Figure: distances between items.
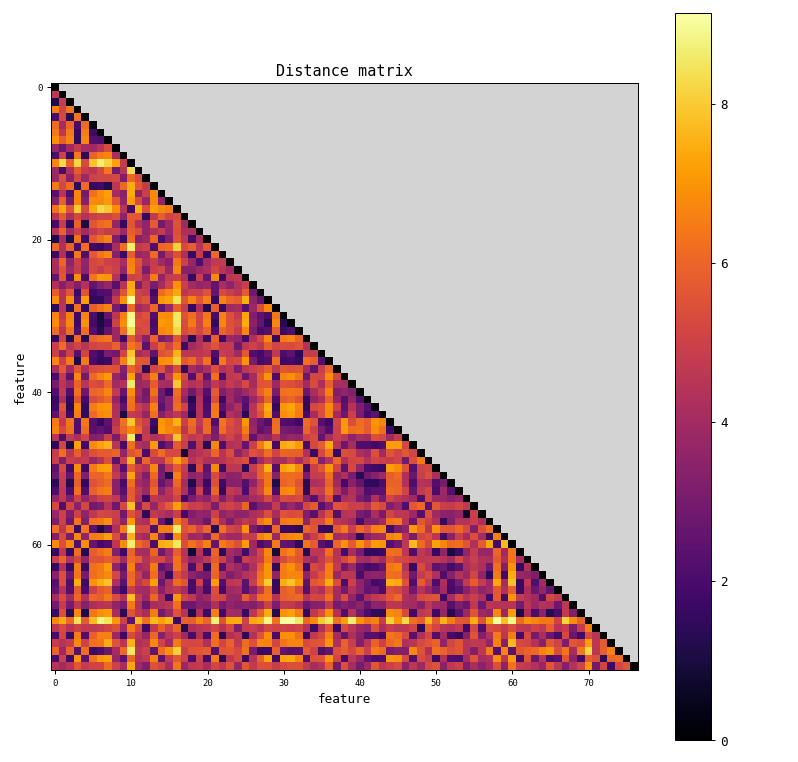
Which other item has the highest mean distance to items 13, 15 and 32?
70
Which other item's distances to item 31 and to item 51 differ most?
15
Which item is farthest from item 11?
10
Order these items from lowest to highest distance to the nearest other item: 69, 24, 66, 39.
69, 66, 24, 39
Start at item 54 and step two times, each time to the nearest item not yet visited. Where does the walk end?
12
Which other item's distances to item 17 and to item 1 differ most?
48
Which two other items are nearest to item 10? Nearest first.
16, 70
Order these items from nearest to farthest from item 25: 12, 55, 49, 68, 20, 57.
20, 68, 12, 57, 49, 55
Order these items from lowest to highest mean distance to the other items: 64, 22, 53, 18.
18, 22, 53, 64
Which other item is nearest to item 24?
62
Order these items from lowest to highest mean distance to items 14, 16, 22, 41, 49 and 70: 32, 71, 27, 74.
71, 27, 74, 32
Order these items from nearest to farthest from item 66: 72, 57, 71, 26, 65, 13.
72, 65, 26, 57, 71, 13
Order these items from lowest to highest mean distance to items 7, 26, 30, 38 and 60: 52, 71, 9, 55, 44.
44, 55, 52, 71, 9
